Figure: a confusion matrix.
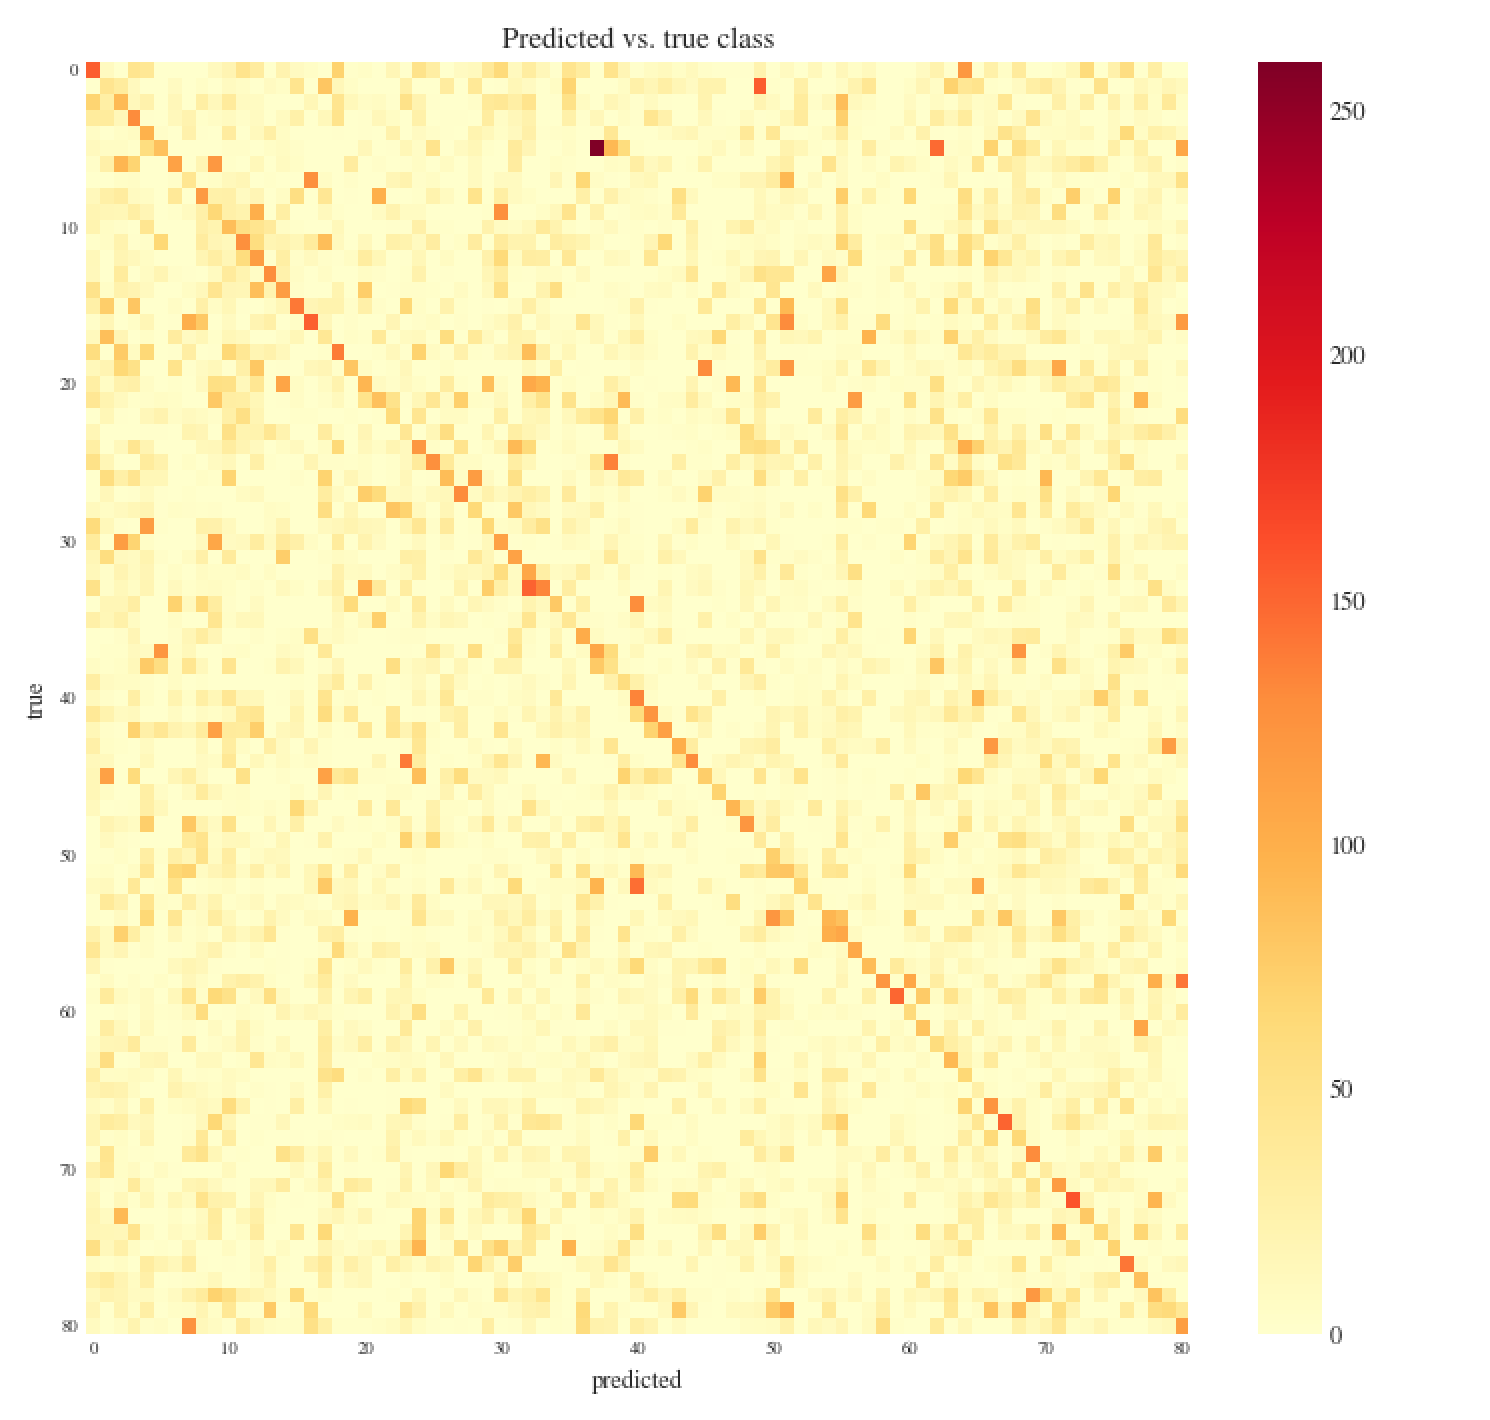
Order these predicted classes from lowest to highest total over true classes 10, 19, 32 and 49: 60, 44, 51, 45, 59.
59, 44, 60, 45, 51
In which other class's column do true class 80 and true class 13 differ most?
7
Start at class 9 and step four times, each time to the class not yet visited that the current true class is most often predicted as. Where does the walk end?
54
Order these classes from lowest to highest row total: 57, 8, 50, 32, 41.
50, 32, 57, 41, 8
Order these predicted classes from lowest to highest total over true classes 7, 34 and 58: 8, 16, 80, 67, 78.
67, 8, 78, 16, 80
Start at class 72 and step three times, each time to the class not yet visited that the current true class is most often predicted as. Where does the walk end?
41
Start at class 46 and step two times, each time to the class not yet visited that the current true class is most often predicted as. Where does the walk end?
77
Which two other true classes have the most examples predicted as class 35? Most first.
75, 1
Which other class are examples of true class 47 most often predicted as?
15
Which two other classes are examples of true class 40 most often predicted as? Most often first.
65, 74
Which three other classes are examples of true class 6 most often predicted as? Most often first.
9, 2, 3
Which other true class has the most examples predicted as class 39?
21
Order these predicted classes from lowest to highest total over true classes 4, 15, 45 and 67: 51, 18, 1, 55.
18, 51, 55, 1
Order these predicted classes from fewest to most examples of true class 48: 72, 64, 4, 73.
73, 72, 64, 4
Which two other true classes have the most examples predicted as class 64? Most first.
0, 24
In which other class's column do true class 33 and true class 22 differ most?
32
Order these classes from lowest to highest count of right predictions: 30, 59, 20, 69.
20, 30, 69, 59
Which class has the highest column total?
55
